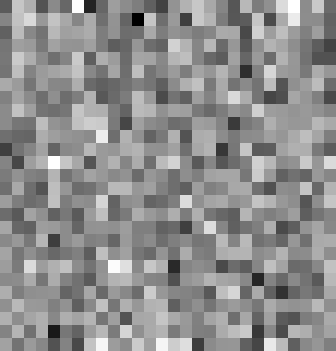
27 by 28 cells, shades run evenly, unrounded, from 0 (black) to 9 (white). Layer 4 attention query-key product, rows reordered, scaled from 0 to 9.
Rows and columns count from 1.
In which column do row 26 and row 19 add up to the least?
5
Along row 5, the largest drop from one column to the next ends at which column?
8
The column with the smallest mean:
1
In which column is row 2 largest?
25
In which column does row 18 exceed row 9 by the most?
18
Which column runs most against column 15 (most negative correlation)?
11
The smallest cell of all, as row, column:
2, 12
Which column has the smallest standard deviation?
6
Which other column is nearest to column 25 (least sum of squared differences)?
17
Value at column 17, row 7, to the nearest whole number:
7
